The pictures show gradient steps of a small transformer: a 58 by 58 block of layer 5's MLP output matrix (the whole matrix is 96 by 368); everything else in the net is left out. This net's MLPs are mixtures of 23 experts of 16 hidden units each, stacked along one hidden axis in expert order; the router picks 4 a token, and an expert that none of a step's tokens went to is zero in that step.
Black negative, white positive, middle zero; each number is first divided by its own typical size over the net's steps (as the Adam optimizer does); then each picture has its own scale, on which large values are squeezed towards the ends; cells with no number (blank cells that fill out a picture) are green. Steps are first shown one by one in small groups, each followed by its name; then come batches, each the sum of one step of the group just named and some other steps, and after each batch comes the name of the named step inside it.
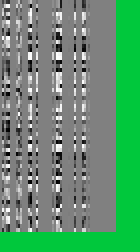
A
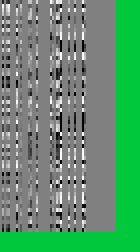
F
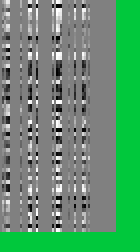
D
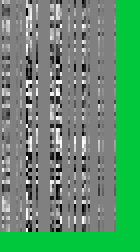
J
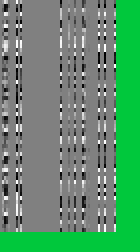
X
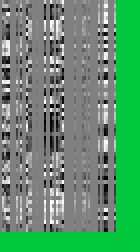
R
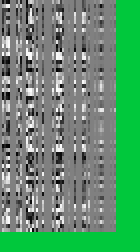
A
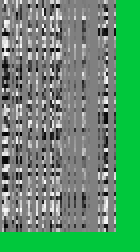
D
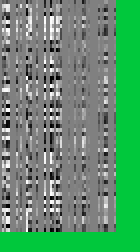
J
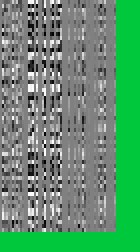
F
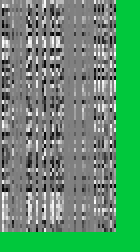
R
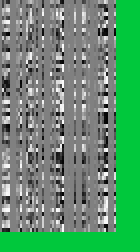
A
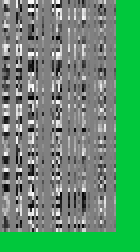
D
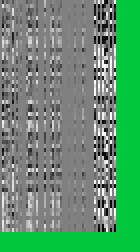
X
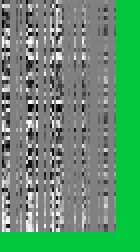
D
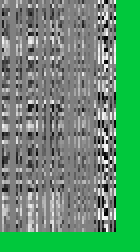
R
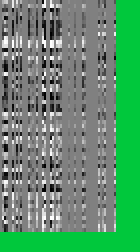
X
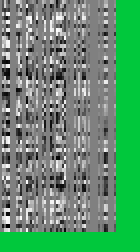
R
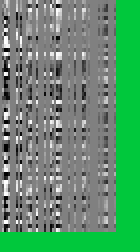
D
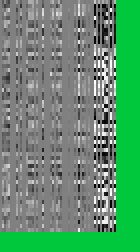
X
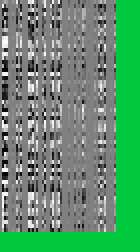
X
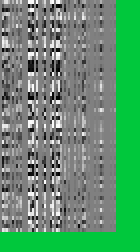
D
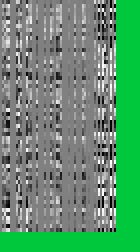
X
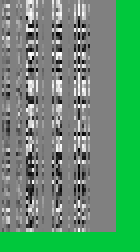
A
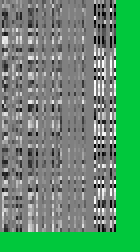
F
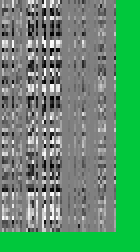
J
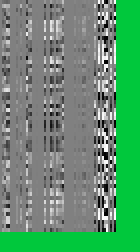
R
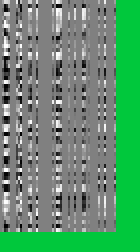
D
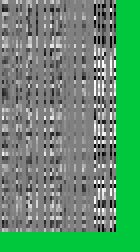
X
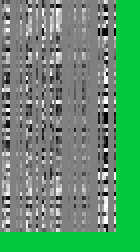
D
